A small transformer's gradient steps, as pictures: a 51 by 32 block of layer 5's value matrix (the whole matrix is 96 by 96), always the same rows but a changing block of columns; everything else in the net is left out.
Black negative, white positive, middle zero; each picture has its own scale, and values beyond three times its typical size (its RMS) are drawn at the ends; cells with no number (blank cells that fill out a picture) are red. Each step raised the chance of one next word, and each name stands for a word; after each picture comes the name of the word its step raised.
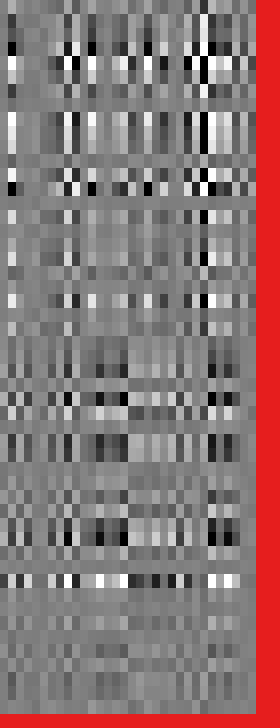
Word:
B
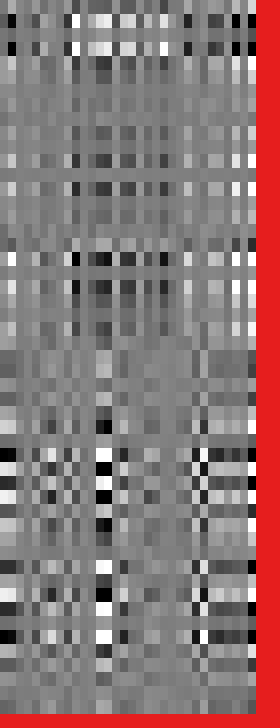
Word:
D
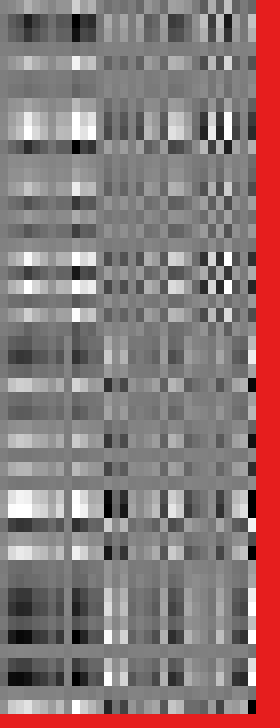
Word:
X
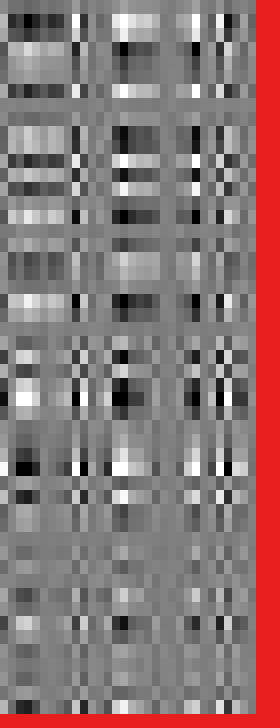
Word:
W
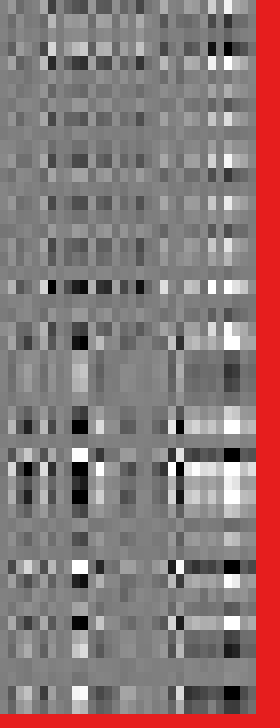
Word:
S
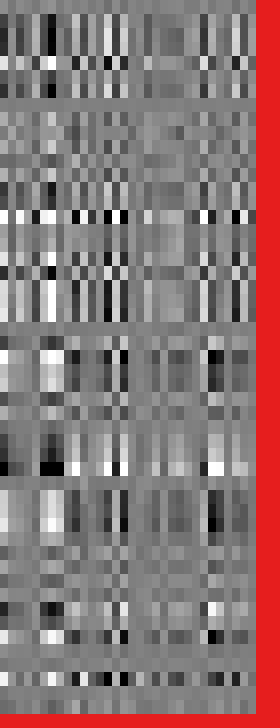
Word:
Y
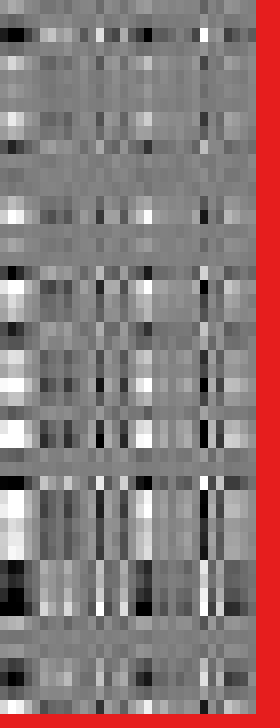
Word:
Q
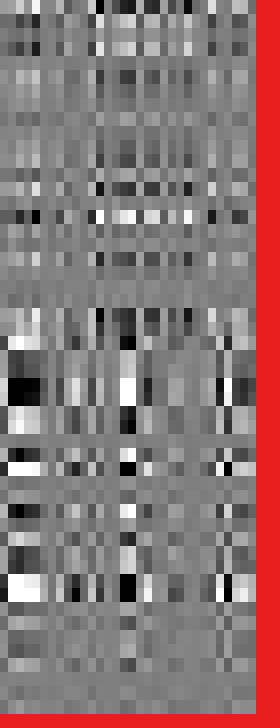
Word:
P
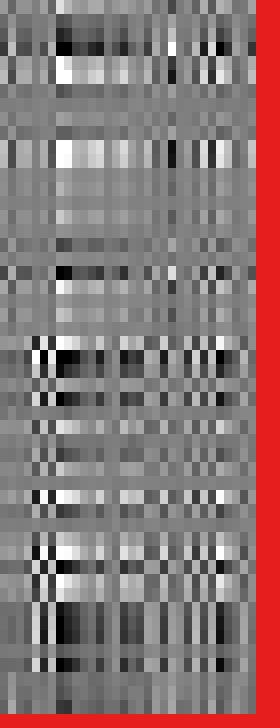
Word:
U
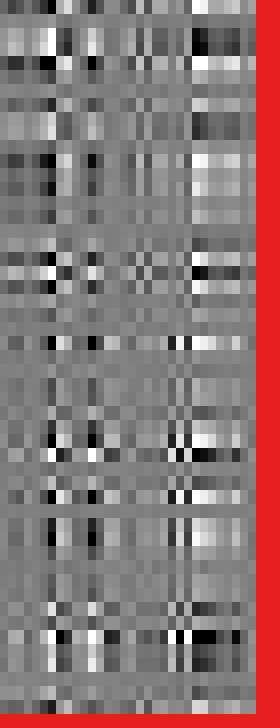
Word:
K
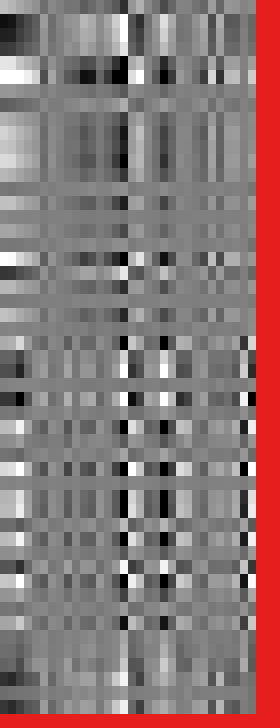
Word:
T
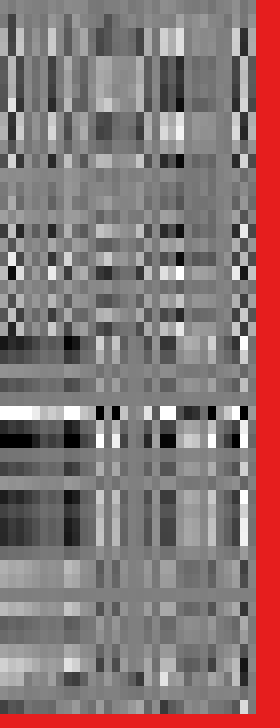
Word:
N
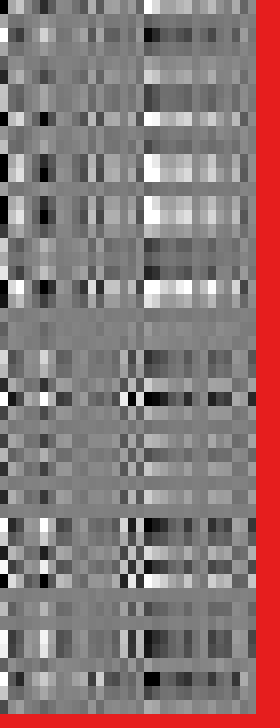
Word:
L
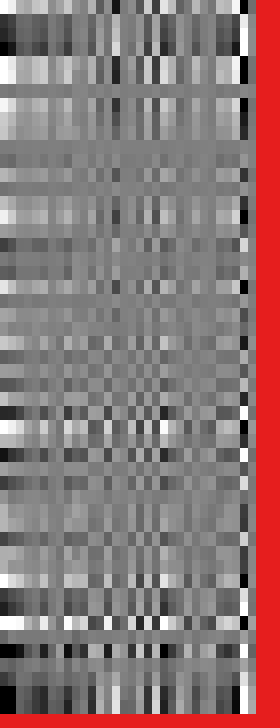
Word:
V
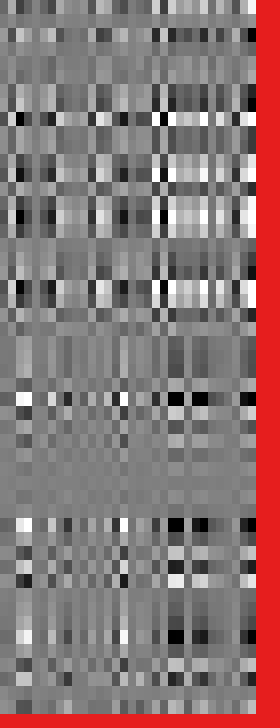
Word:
L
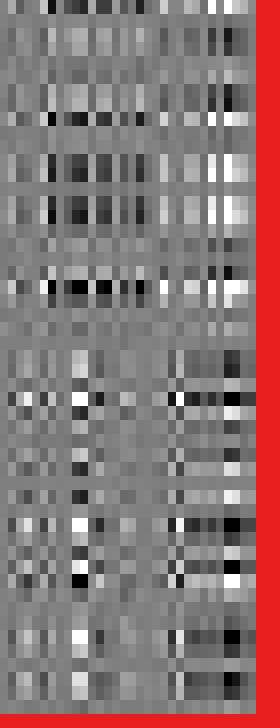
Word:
L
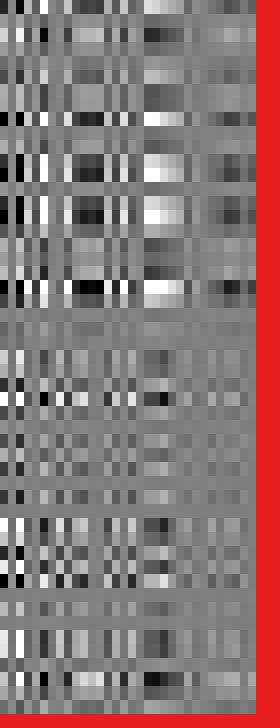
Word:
L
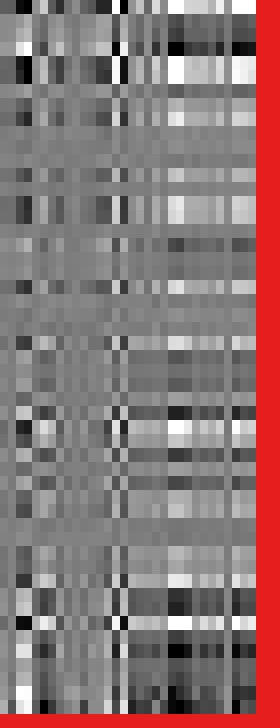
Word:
V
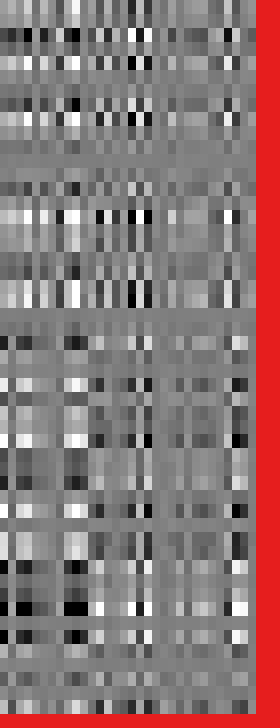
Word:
Q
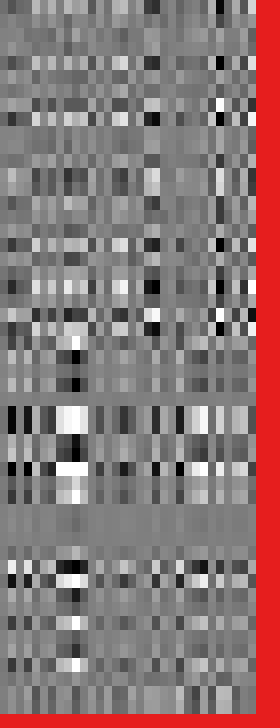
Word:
S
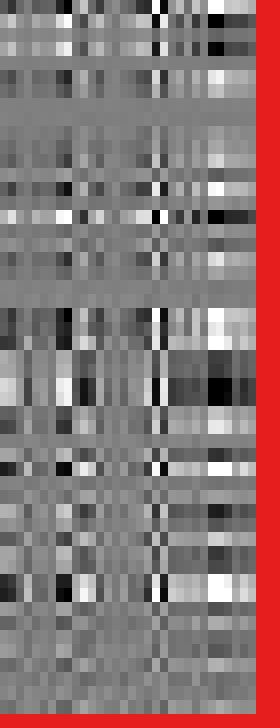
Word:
P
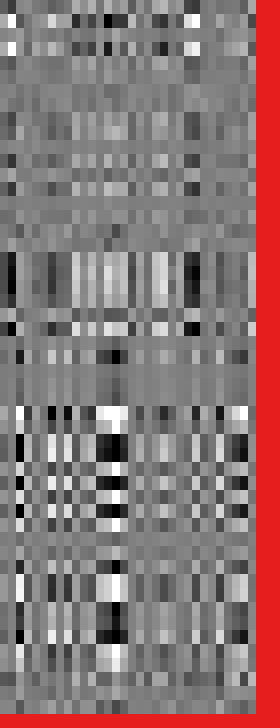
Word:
D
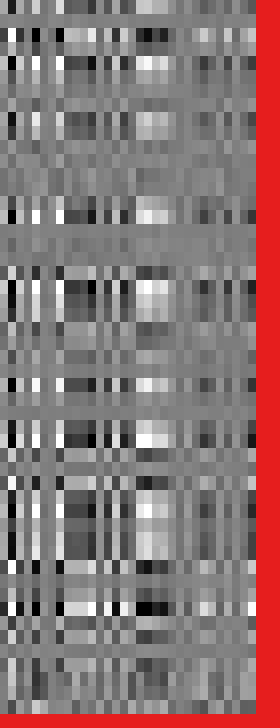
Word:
Q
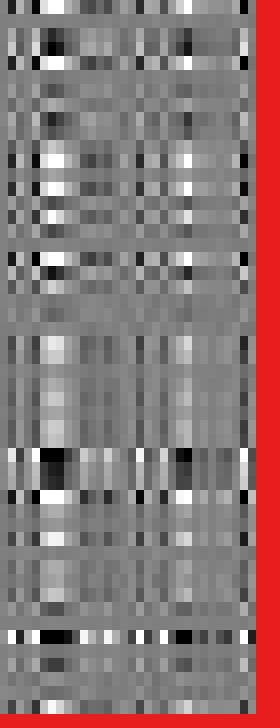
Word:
K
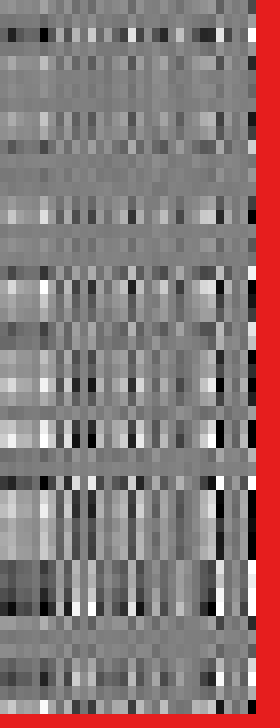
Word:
Q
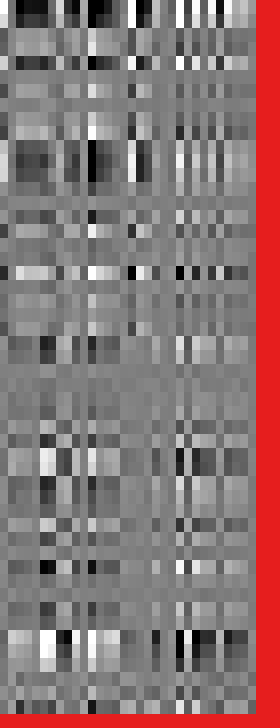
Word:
K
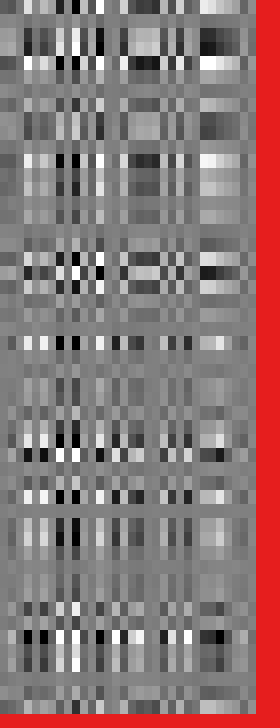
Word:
K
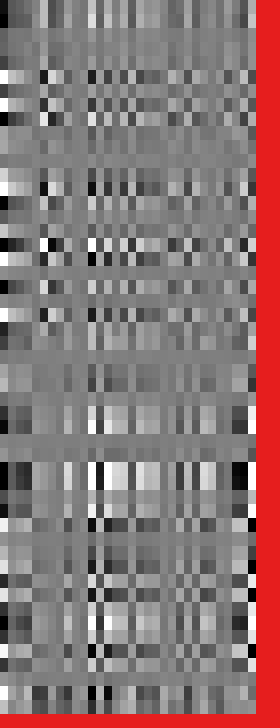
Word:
S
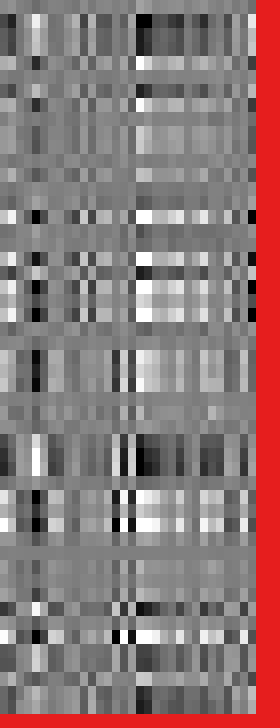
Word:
Y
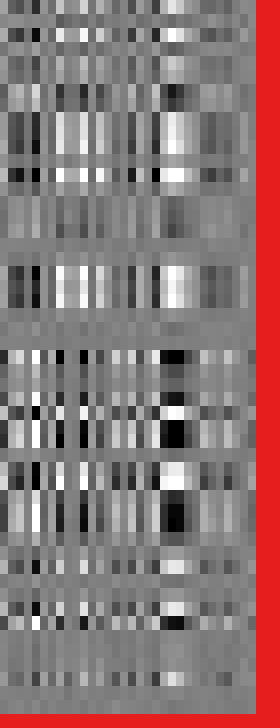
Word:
N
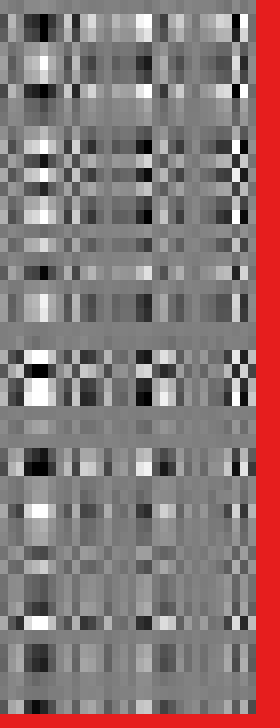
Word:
W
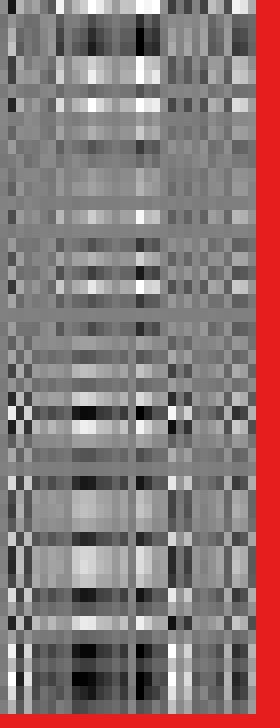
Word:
V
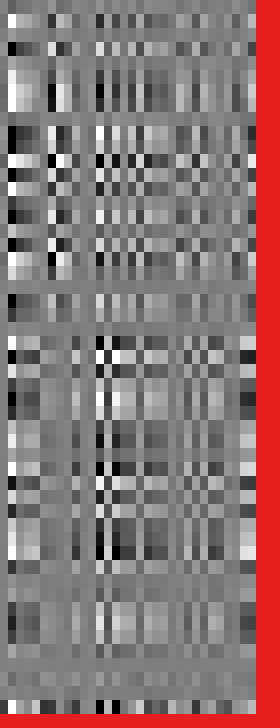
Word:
W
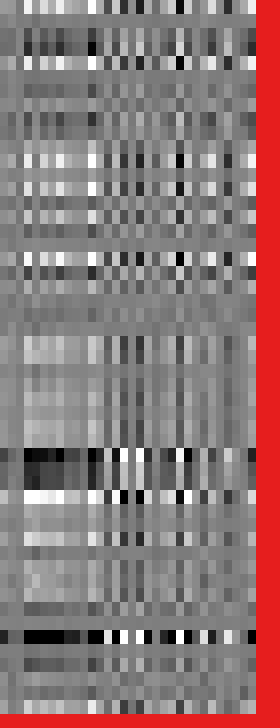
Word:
K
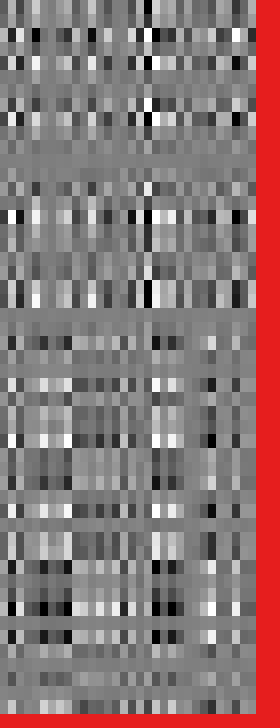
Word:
Q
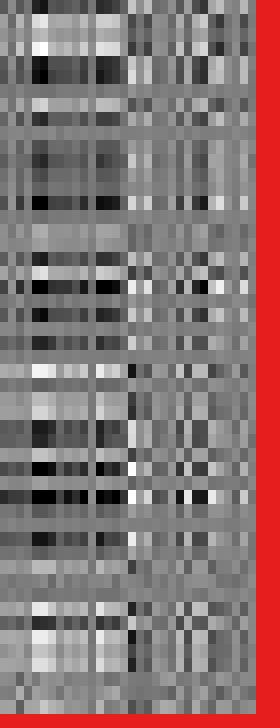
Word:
N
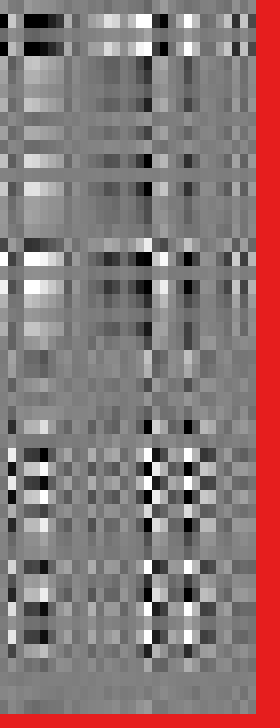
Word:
D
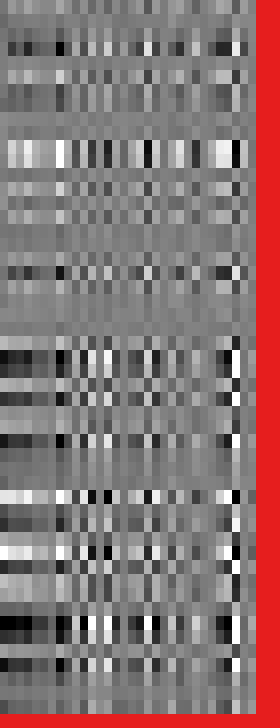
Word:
U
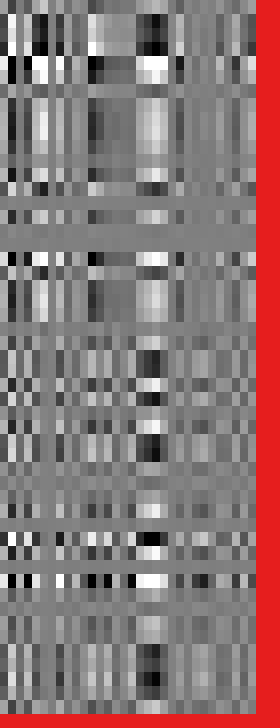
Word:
B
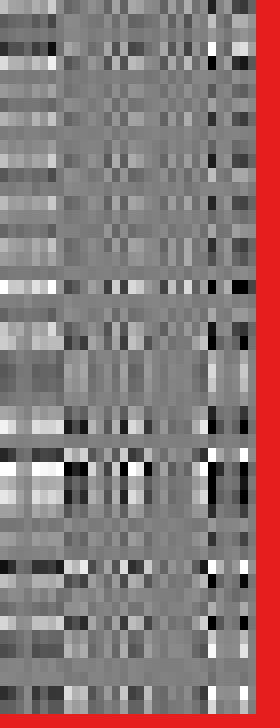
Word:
S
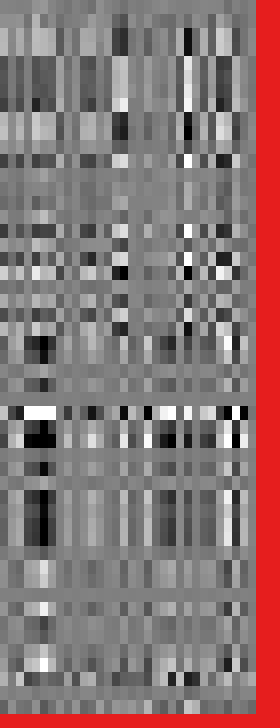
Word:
N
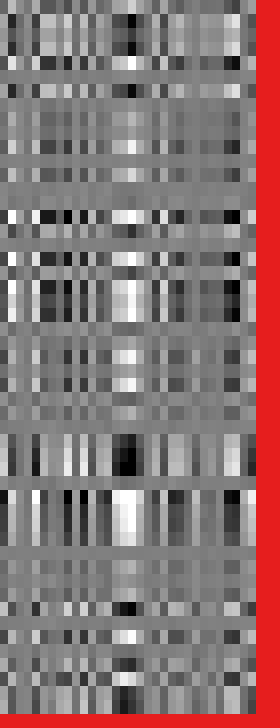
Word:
Y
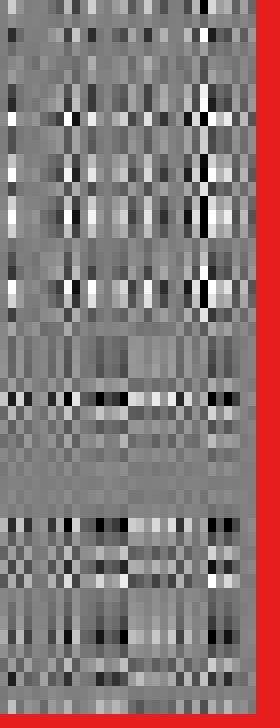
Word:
L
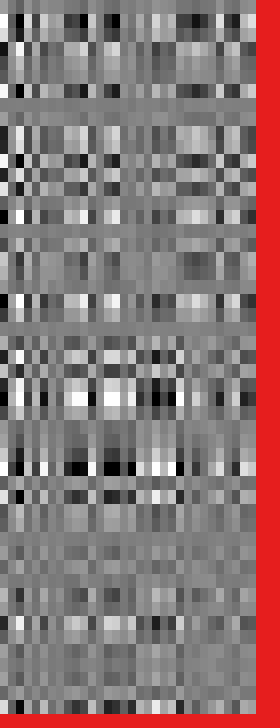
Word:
W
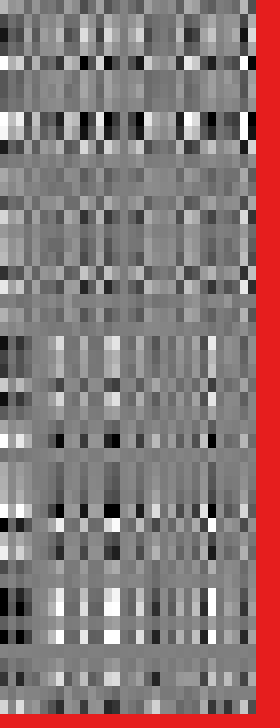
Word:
X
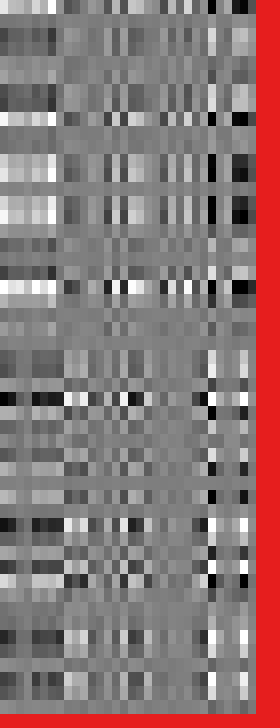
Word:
L
